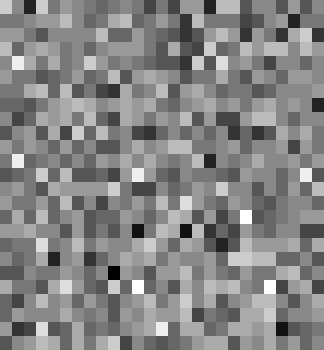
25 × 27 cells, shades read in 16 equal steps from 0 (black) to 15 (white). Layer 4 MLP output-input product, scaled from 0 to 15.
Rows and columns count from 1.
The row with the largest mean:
21
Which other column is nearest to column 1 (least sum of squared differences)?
20
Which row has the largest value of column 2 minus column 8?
12
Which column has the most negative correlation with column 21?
19
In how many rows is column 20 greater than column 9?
10
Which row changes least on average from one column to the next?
8
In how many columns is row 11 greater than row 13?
13
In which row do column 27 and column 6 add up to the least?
17
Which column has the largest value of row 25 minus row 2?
25
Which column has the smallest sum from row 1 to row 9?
16
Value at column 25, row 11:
4
